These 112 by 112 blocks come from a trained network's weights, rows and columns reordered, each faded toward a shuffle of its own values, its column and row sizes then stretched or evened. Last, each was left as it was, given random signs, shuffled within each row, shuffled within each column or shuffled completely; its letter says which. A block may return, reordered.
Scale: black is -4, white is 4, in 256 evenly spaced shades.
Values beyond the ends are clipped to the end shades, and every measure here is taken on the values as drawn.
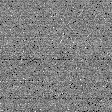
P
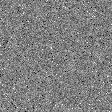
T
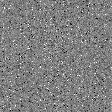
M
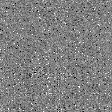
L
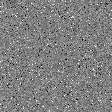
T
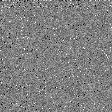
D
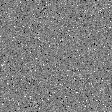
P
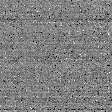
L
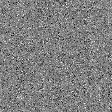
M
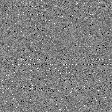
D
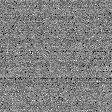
P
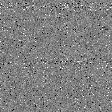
D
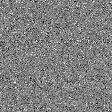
P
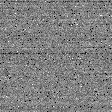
P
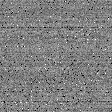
P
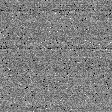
P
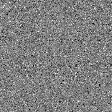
P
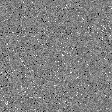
D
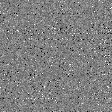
D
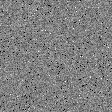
T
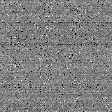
L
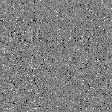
L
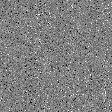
M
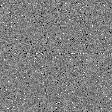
D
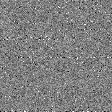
P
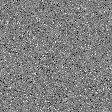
T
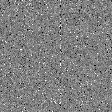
M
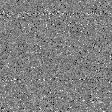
P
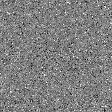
P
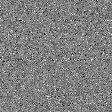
P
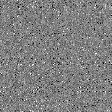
L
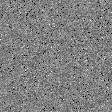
M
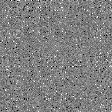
L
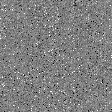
M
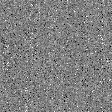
M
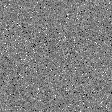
T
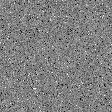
T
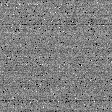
P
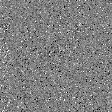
D
